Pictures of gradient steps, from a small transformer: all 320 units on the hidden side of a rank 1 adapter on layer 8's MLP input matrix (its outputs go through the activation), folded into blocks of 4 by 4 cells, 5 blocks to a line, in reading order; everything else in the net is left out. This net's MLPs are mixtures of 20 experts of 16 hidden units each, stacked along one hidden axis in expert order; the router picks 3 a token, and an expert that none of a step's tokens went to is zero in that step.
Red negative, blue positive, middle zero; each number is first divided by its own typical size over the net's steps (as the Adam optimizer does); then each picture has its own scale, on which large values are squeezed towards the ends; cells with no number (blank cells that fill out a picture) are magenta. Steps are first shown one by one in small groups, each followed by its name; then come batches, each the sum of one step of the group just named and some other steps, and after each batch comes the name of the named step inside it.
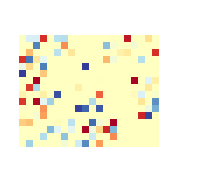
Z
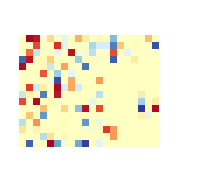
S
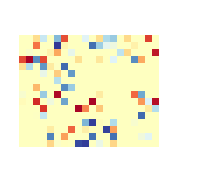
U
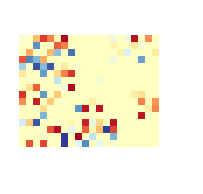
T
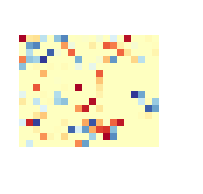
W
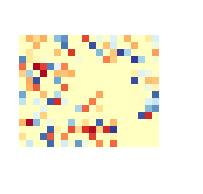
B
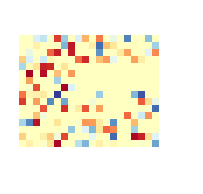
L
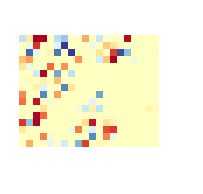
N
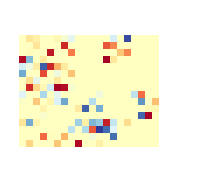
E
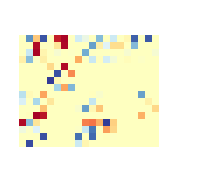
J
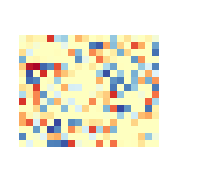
B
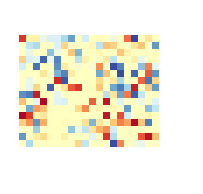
W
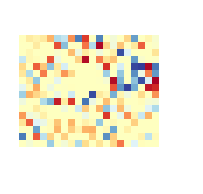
B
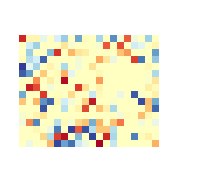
W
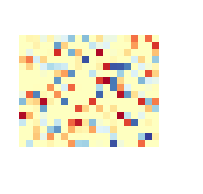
U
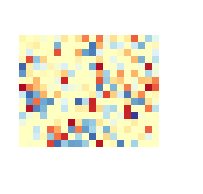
U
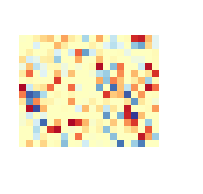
T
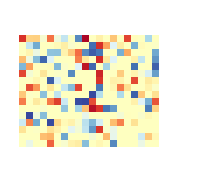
W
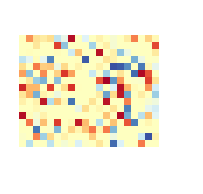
B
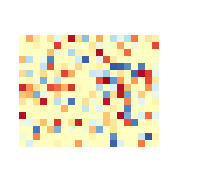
E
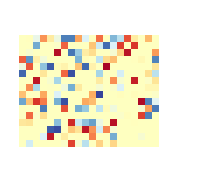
Z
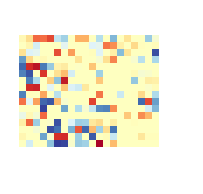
B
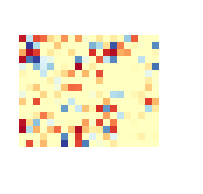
T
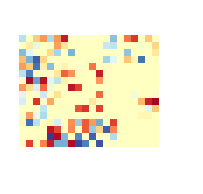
T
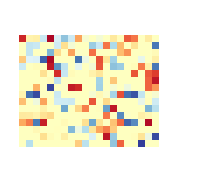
W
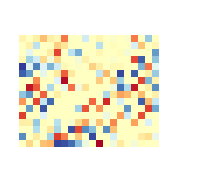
T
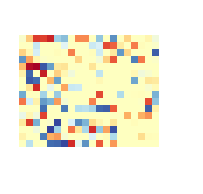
B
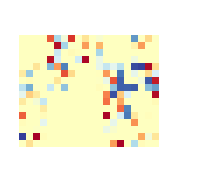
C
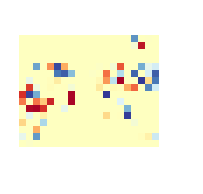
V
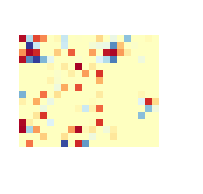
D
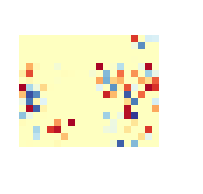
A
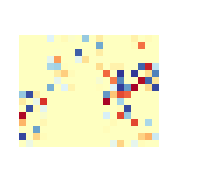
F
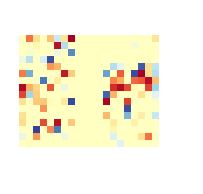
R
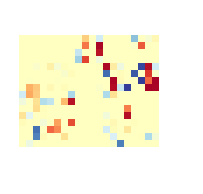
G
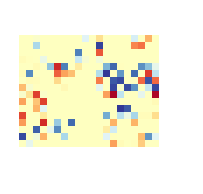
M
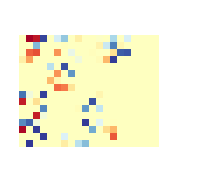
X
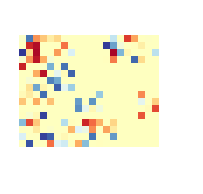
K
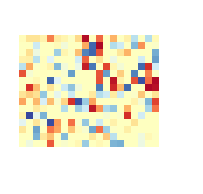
G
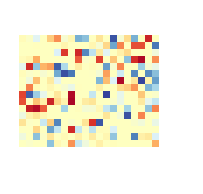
V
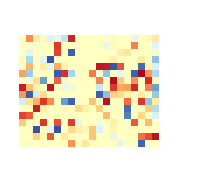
R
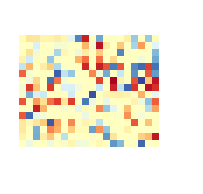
G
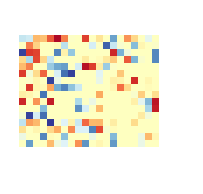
K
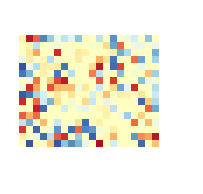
X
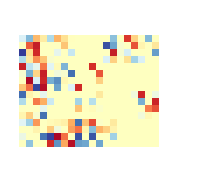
K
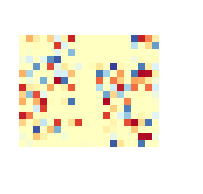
R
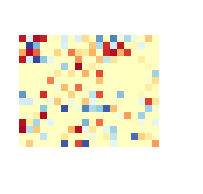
D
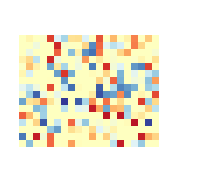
C
